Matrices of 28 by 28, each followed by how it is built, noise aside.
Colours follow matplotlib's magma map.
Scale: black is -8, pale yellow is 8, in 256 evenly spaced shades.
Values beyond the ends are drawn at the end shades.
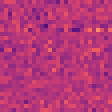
uneven rows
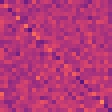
diagonal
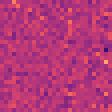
uneven columns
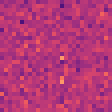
uneven columns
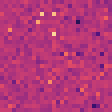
sparse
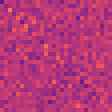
diagonal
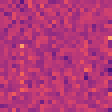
uneven columns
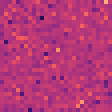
sparse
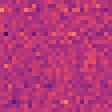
uneven rows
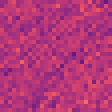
Hankel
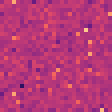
sparse
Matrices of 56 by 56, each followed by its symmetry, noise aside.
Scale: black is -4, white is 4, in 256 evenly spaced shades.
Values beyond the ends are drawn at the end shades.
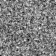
antisymmetric.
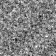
symmetric.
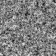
antisymmetric.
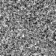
antisymmetric.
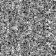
mirrored top to bottom.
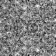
mirrored top to bottom.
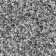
symmetric across the other diagonal.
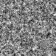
antisymmetric.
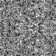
mirrored top to bottom.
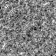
symmetric.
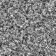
symmetric.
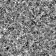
symmetric across the other diagonal.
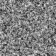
antisymmetric.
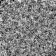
symmetric.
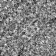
symmetric.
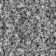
mirrored top to bottom.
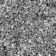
symmetric.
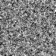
antisymmetric.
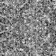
mirrored top to bottom.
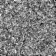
symmetric.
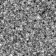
symmetric across the other diagonal.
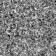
antisymmetric.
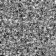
antisymmetric.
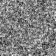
symmetric.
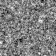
antisymmetric.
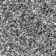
symmetric across the other diagonal.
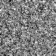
antisymmetric.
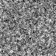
no symmetry.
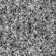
mirrored top to bottom.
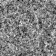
no symmetry.
